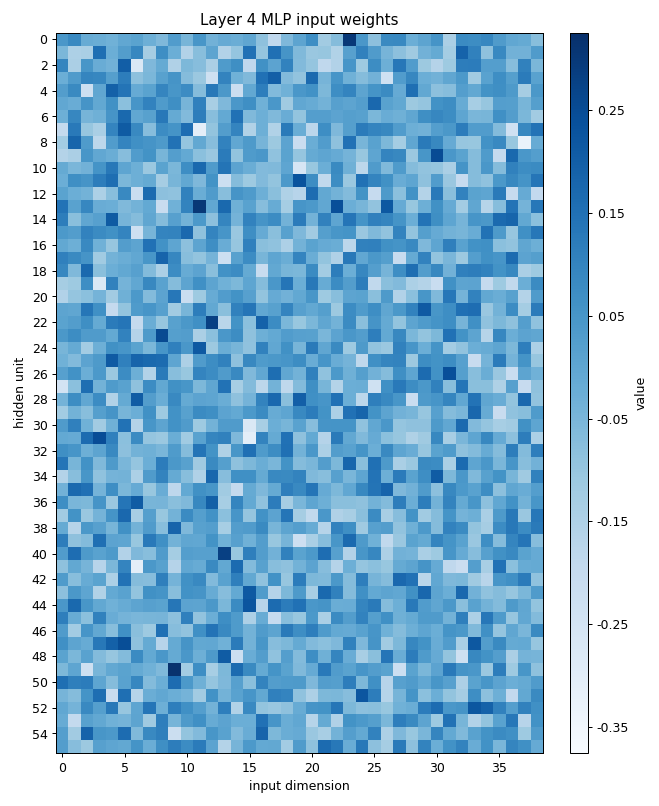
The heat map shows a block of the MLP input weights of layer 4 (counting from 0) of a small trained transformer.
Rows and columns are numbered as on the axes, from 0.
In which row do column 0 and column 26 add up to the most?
13
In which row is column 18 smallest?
27
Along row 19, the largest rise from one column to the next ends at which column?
4
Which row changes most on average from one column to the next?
12
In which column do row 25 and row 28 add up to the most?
6
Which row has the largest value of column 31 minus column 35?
26
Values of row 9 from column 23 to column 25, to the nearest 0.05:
-0.05 -0.1 0
